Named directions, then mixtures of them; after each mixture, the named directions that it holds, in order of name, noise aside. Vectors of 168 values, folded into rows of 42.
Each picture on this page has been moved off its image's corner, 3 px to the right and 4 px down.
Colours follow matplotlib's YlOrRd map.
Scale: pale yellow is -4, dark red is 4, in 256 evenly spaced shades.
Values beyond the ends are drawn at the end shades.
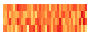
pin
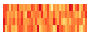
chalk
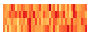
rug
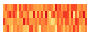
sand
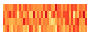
sand.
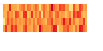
chalk, sand.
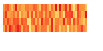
pin, rug.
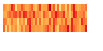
rug.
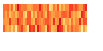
chalk, pin.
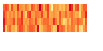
chalk.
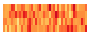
rug.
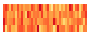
chalk.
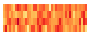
pin, rug.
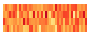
sand.
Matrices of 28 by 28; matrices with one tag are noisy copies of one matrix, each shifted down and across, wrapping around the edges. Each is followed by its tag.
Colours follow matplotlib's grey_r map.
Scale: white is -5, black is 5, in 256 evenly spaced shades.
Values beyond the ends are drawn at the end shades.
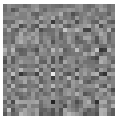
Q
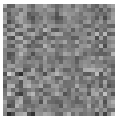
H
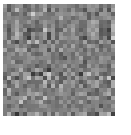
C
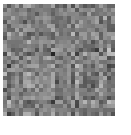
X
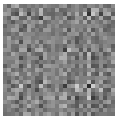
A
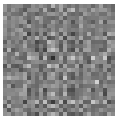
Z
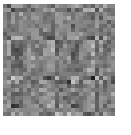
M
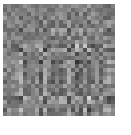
X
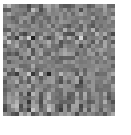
C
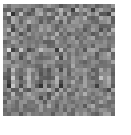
C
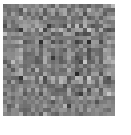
X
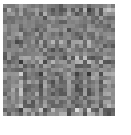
X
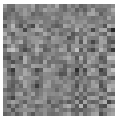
H
